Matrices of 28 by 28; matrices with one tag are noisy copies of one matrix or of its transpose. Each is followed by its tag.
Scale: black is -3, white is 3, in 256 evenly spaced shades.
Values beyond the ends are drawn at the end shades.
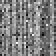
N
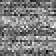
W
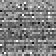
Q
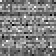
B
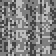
W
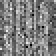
B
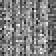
B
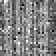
B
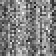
W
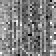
Q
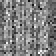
B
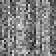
W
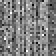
B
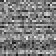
N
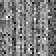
B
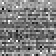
Q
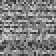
N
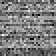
B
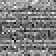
Q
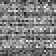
B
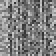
Q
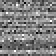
N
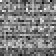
B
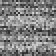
W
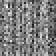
B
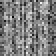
B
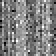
W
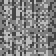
B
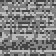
N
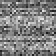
W
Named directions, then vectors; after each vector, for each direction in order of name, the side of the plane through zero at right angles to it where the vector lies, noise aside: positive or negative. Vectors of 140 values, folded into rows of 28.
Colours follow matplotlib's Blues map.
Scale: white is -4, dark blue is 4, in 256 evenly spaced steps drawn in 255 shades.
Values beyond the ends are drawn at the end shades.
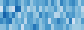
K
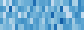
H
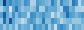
negative, positive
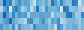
negative, positive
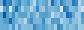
negative, positive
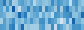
negative, negative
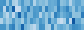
negative, negative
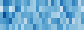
negative, positive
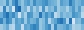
positive, positive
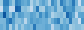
negative, positive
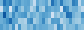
negative, positive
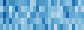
negative, positive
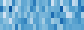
positive, negative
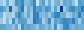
positive, negative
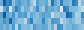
negative, positive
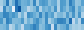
positive, positive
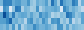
negative, positive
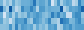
positive, negative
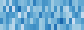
positive, positive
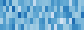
negative, negative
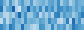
negative, negative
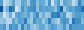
positive, negative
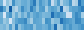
positive, negative
